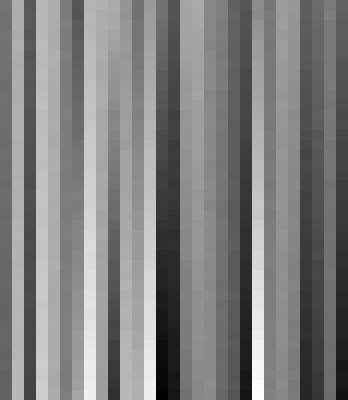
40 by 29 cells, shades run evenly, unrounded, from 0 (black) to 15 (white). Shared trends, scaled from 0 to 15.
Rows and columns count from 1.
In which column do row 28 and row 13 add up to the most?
8
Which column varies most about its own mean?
10
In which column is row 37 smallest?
14
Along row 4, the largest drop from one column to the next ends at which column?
3
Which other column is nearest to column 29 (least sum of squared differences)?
21
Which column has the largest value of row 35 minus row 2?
22
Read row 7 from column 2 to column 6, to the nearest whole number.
10 5 11 10 7
